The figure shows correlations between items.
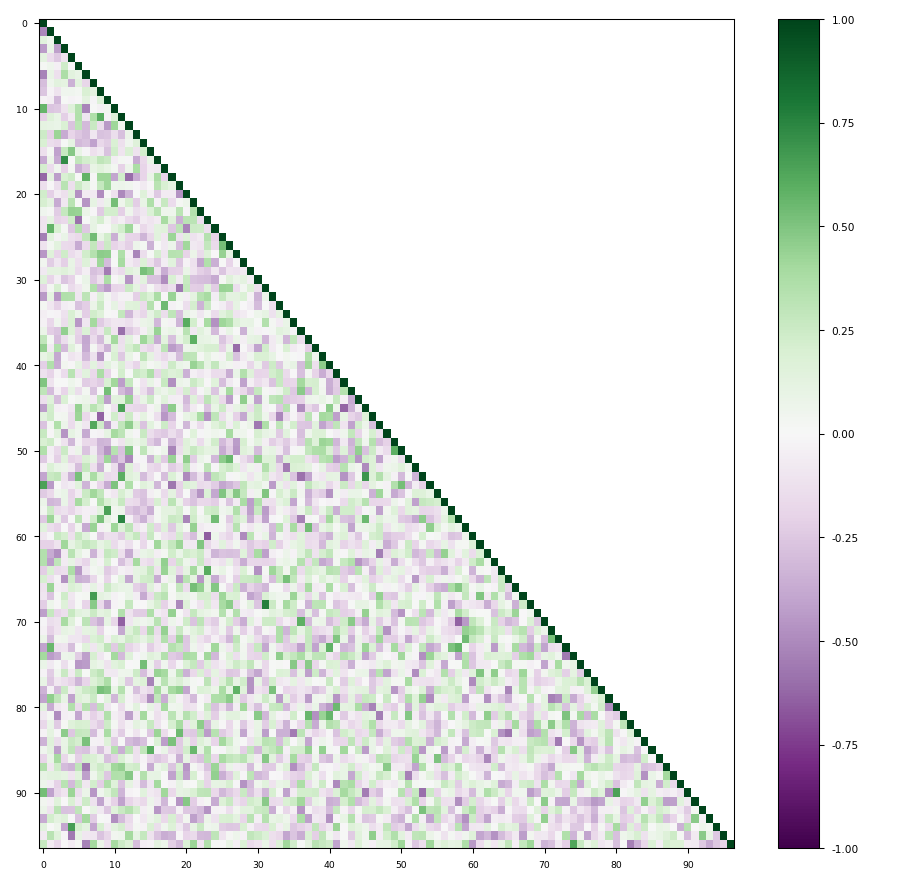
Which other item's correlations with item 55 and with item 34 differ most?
52
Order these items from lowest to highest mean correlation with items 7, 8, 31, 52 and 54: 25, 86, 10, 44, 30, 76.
30, 76, 10, 44, 25, 86
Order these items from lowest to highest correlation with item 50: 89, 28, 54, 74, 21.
89, 28, 21, 74, 54
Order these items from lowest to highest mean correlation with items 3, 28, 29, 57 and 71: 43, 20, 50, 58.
43, 58, 20, 50
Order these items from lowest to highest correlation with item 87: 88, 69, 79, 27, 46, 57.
69, 27, 46, 57, 79, 88
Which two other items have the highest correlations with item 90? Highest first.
80, 0
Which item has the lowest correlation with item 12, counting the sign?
18
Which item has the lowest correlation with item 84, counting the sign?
72
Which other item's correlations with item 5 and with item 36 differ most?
53
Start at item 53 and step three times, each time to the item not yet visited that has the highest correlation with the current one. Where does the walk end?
58
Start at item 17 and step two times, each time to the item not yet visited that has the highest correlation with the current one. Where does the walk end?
74
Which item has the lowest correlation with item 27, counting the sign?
38
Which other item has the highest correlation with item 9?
57
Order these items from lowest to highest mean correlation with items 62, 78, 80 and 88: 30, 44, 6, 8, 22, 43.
30, 43, 6, 22, 44, 8
